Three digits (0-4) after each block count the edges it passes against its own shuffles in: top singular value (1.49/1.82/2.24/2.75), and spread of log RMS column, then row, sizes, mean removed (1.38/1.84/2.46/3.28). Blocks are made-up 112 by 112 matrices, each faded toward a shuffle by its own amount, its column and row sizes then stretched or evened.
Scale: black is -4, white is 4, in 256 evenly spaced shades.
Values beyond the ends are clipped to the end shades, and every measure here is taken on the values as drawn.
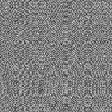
4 1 1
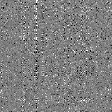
3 3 1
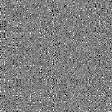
3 3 0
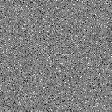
3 0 0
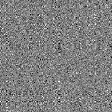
3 2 2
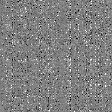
3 3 1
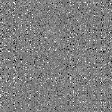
2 3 2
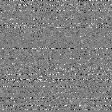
2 0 4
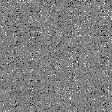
2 3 2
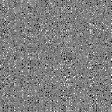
3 3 1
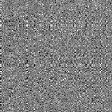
4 3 2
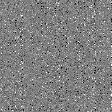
0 3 0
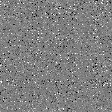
0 1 2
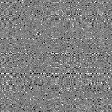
4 0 3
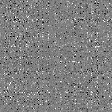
2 3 3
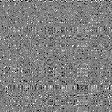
4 1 3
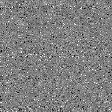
2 0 3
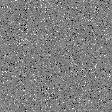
0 1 1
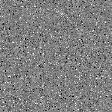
0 1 1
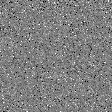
0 0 1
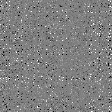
0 3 2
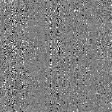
0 4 2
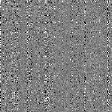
3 4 2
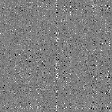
1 3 2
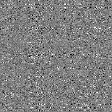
2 2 3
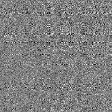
3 2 3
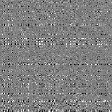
4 3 4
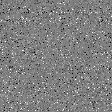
0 0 2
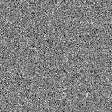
1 1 0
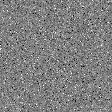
0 0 0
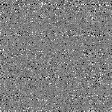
2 1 3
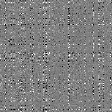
3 4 3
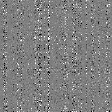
2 4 1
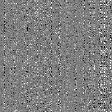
3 4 0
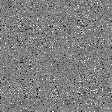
0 2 3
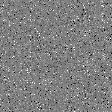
0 2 0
